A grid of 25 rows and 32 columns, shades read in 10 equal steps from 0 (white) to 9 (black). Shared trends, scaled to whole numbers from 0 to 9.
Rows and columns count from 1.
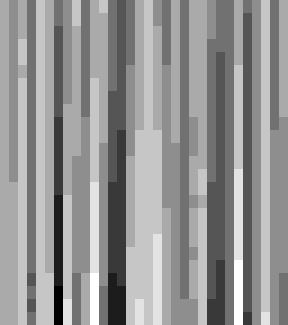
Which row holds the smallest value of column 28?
1
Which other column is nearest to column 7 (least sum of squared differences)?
14
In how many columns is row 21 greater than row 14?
4
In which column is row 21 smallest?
27
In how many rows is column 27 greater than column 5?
5
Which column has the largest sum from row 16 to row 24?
7
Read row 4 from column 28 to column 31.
6 4 2 5
